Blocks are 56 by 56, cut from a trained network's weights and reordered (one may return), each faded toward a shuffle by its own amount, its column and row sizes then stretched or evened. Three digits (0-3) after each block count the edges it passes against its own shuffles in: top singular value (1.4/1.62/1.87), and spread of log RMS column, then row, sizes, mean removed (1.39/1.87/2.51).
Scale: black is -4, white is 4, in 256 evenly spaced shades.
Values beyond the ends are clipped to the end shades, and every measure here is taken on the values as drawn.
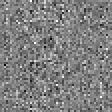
0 3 0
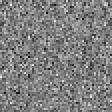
0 0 0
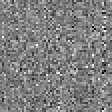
2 2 1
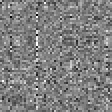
3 2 1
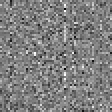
1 3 0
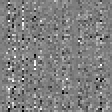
1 3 1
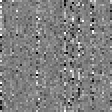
0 3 0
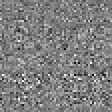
2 1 3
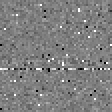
2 0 2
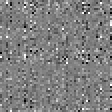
0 3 2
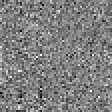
1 1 0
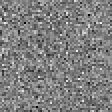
1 1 0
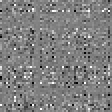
0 3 3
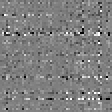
2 2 3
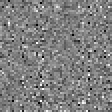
0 2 1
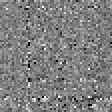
1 2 2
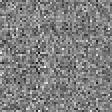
2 1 1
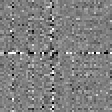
3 2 1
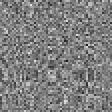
3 2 0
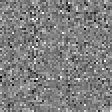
0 2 1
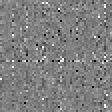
1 2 0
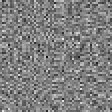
3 2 0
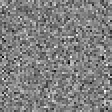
0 1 0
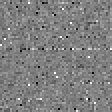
0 0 2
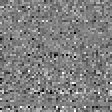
0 1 3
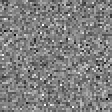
0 0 0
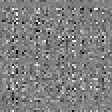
1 3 3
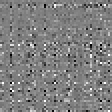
2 3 3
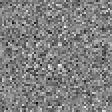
2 1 0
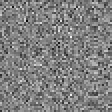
2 1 0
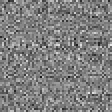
3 0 2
